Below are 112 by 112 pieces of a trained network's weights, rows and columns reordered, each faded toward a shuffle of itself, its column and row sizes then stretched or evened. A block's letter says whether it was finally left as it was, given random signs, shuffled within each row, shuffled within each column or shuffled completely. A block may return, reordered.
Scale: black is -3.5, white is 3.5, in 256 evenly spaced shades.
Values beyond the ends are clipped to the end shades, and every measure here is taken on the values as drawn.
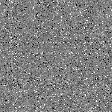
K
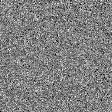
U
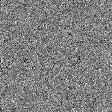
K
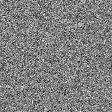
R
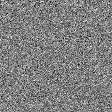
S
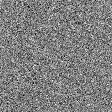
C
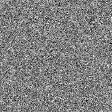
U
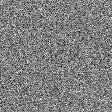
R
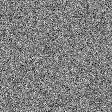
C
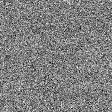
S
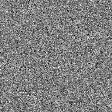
U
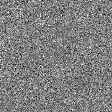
U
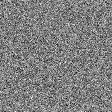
S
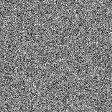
R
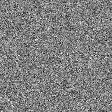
S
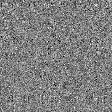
K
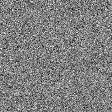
S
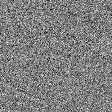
S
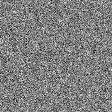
R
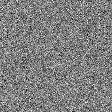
R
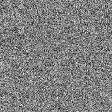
K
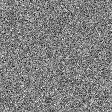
C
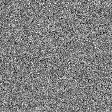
S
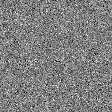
S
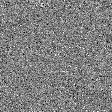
S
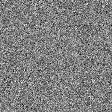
S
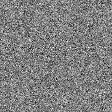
U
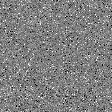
U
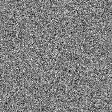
R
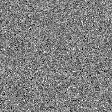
K
